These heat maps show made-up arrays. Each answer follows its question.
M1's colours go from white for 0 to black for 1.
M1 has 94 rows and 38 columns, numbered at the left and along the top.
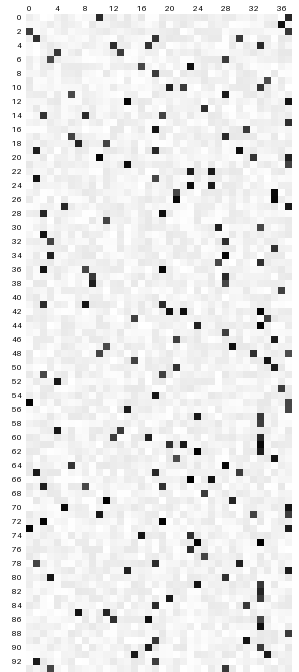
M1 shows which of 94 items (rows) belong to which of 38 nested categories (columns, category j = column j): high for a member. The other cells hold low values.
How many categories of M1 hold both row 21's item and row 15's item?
1
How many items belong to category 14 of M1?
4
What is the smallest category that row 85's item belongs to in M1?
7
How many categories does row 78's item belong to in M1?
3
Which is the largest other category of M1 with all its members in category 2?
19
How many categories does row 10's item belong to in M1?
3
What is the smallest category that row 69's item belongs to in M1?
29
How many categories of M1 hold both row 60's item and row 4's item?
3
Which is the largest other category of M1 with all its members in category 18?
1
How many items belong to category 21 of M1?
5
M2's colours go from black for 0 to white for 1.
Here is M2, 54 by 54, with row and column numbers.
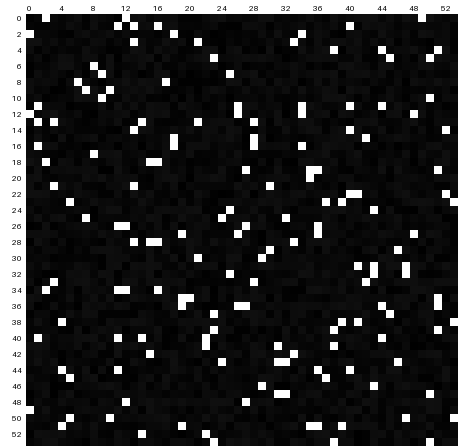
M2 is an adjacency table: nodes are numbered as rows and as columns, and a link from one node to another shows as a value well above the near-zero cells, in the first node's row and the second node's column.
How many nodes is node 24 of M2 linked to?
2
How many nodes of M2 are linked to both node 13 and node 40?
2
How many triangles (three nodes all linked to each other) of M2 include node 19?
3
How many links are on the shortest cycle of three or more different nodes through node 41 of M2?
6
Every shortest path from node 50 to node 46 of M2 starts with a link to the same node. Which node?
node 47
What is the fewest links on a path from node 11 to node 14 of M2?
2
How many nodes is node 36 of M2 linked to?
5
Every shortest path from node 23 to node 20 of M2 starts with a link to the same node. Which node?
node 39
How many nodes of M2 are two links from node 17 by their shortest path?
1
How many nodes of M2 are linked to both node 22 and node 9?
0
